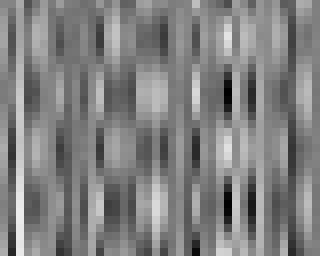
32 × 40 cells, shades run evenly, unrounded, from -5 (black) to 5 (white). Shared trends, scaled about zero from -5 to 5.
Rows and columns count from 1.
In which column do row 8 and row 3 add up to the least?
37
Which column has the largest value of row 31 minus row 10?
29
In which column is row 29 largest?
3
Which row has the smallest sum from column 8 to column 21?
32
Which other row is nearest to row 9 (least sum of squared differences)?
15
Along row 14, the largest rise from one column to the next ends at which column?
30
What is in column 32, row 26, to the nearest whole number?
-4
